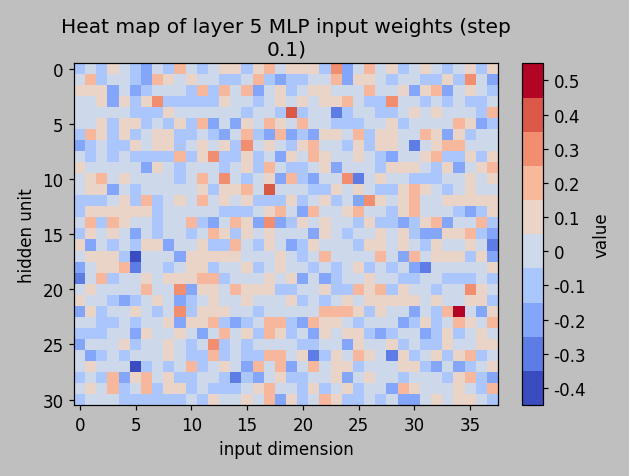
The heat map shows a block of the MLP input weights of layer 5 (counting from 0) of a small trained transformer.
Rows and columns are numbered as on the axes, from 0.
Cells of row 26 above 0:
12
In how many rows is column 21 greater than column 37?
14
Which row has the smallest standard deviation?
21
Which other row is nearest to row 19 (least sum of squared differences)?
25
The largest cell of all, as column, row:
34, 22
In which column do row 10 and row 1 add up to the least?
18
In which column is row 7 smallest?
30
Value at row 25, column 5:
-0.1
